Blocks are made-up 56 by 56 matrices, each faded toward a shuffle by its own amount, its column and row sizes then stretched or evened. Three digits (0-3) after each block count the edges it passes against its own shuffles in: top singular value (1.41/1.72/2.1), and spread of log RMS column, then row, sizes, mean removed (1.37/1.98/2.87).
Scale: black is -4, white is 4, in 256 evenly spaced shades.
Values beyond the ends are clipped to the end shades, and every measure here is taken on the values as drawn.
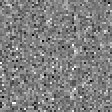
0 1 0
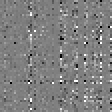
2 3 2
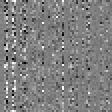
2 3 0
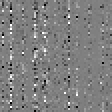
2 3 0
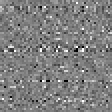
3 1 2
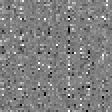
2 2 1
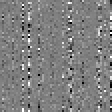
2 3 0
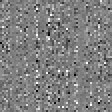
0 3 0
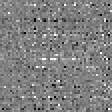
2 1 2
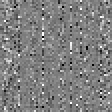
0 3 0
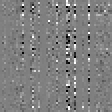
3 3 1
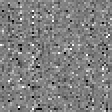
1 2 1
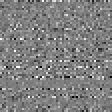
2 0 3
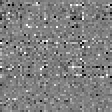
2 1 2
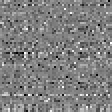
3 0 2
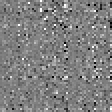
1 2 1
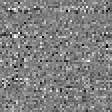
1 1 2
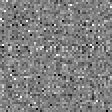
2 0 1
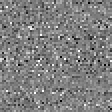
0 0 2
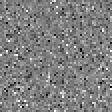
0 1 0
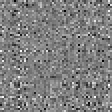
2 2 2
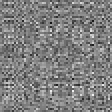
3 2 2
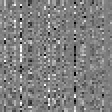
3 3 0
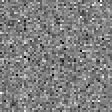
1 1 0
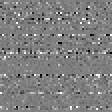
0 0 3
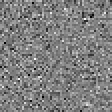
2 0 0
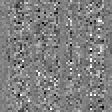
0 3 0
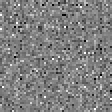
0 1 1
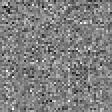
0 2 1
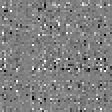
0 2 2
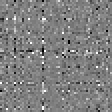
2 2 2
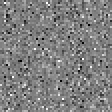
1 1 0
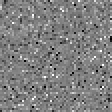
0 1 0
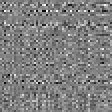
3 1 3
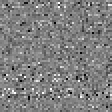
0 0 2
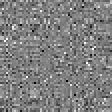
3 1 0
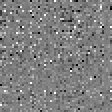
0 2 1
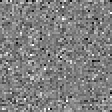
0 1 1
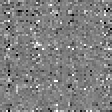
0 2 2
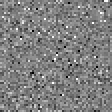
1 0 0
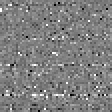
2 0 2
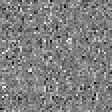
1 1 1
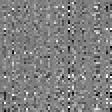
2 3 2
